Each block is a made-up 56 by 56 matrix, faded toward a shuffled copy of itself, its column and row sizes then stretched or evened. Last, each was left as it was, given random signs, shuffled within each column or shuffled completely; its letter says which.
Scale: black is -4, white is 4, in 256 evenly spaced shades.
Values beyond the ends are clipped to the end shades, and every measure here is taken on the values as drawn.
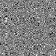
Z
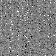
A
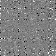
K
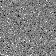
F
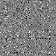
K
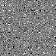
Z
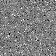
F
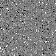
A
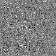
K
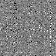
K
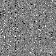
A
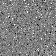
F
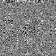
Z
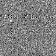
K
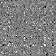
Z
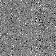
A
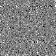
K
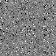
K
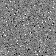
F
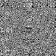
Z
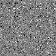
K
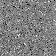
F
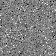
F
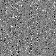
A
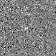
K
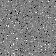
F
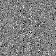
A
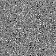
A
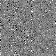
A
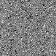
A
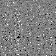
K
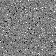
F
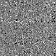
K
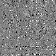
Z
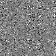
K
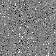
A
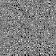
Z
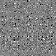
Z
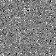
K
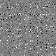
K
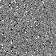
A
